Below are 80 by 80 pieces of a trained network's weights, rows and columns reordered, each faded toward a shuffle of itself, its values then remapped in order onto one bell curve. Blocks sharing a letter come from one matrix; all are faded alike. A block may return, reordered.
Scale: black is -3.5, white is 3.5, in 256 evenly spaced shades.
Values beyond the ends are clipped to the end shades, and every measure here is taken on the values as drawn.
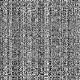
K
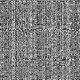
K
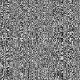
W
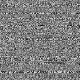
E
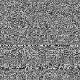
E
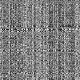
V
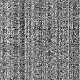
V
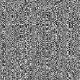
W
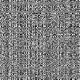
K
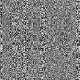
W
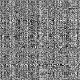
K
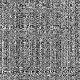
K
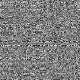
E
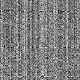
V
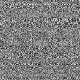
E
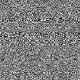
E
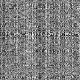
K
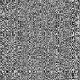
W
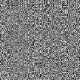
W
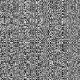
W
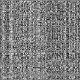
K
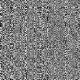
W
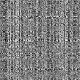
V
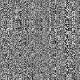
W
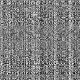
K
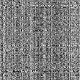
V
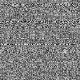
E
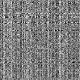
V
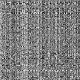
V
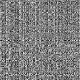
K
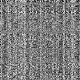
V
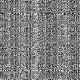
V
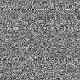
E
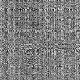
K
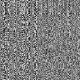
W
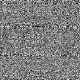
E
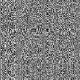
W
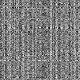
V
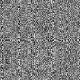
W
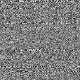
E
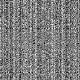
V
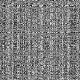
K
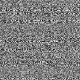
E
